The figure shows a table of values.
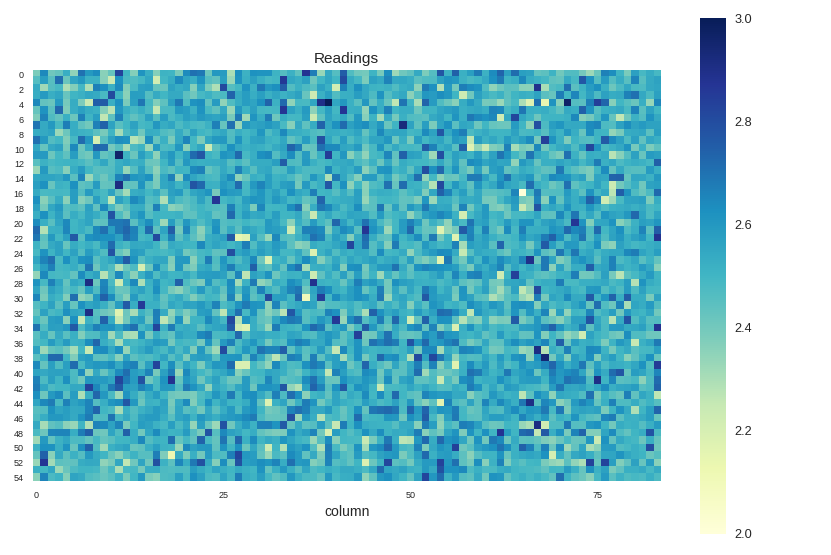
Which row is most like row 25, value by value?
44
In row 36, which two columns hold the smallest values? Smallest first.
80, 11
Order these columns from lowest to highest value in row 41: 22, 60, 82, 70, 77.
22, 82, 60, 70, 77
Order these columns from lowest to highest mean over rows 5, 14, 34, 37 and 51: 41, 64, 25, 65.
64, 65, 25, 41
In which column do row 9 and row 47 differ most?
68
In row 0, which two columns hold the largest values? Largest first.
36, 11
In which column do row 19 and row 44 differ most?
54
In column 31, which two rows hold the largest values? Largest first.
30, 4
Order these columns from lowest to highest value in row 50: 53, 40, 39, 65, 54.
40, 53, 54, 39, 65
